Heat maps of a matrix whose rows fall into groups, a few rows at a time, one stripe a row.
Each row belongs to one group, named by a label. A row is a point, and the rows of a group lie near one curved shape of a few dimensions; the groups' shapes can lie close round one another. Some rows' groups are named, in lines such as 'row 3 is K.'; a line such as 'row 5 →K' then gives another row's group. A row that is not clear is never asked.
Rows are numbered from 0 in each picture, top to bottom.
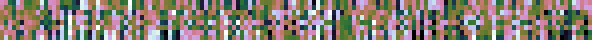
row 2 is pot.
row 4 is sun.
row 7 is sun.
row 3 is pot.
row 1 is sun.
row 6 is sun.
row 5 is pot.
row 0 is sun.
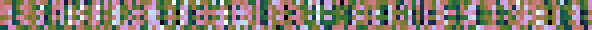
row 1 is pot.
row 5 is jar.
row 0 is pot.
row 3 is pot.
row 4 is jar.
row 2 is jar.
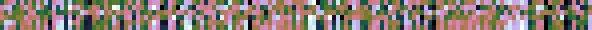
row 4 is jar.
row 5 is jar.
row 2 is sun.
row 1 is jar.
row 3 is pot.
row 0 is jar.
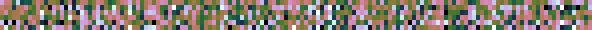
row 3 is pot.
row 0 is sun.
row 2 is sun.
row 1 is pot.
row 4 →sun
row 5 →sun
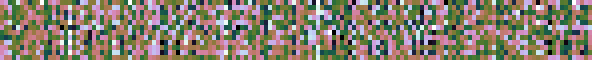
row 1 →jar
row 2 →sun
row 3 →pot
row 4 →jar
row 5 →sun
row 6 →pot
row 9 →sun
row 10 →jar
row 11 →sun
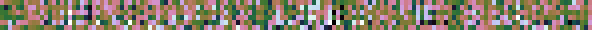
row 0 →sun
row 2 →pot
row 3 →pot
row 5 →jar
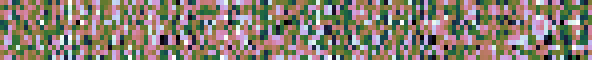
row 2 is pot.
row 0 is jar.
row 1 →pot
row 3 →jar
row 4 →pot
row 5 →jar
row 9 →sun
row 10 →sun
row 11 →pot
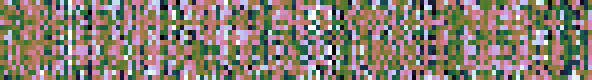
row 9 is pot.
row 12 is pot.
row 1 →sun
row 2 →pot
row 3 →pot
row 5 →pot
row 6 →jar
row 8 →jar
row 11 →jar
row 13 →jar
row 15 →pot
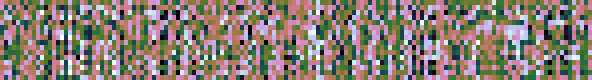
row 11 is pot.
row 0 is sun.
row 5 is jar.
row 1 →sun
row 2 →sun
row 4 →sun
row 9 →pot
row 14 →jar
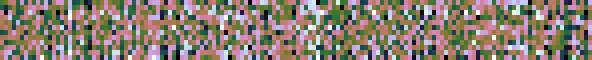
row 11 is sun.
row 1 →pot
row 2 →sun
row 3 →jar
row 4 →sun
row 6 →jar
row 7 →sun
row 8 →pot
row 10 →jar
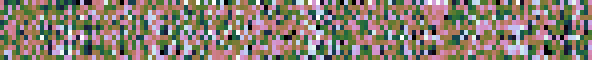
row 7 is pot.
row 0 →pot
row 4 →jar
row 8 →pot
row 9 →jar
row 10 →jar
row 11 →jar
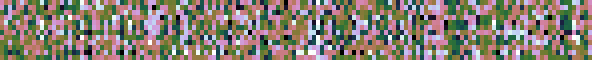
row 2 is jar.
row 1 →sun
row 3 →jar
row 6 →jar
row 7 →pot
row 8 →jar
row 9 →pot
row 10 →pot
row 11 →sun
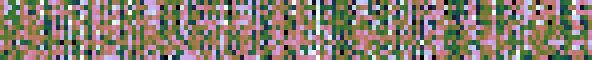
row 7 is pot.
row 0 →sun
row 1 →jar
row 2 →sun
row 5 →sun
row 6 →pot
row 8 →sun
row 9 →pot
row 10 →pot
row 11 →sun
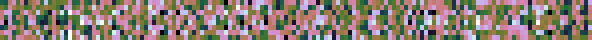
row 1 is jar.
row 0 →jar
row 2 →jar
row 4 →sun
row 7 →pot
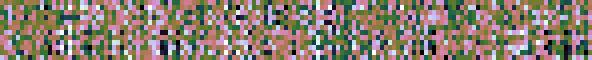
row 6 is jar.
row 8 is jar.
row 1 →pot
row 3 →sun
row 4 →jar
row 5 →pot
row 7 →sun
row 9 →jar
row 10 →sun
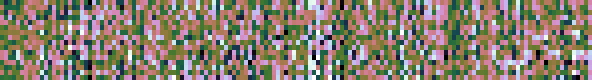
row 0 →pot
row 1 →pot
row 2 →sun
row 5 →pot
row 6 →pot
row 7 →jar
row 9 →pot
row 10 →sun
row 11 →sun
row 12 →jar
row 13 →pot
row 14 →pot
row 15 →pot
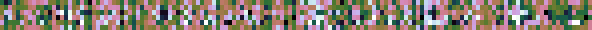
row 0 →pot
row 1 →sun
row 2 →jar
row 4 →pot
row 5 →pot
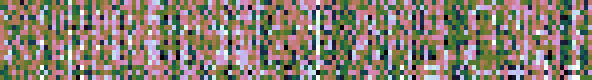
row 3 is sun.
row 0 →sun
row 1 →jar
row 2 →pot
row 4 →sun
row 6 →jar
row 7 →sun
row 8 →sun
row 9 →pot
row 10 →jar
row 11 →jar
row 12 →jar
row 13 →pot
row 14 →jar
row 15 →pot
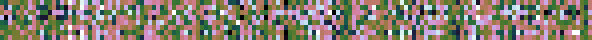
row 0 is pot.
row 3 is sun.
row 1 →sun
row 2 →pot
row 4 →jar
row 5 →pot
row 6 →pot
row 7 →pot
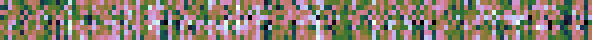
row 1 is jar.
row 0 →sun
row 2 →sun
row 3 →jar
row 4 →sun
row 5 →jar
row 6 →sun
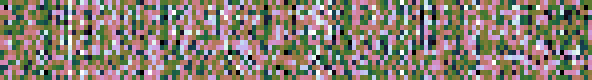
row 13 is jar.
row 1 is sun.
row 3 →sun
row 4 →sun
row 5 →pot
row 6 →pot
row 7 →pot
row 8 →jar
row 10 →pot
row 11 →jar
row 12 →sun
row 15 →sun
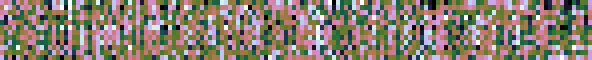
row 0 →pot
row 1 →jar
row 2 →sun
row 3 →sun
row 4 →jar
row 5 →sun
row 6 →sun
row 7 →pot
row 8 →sun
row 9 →sun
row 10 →pot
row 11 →sun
